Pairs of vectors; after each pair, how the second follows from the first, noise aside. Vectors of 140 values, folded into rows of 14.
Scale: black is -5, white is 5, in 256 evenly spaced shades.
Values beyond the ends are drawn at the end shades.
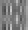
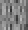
negated.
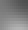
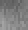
reversed, negated, shrunk.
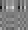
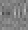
wrapped around, negated, shrunk.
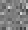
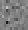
wrapped around, negated, partly zeroed.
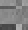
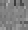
reversed, partly zeroed.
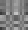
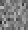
shuffled.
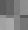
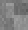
wrapped around, negated, shrunk.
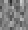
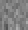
reversed, negated, shrunk.
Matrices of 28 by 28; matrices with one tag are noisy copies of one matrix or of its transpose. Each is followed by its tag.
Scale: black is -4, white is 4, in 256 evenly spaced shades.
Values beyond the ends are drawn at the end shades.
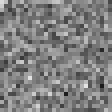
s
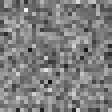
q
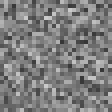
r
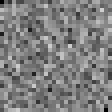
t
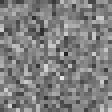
t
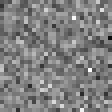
t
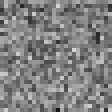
q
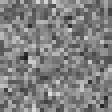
s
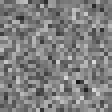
r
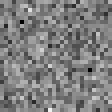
r
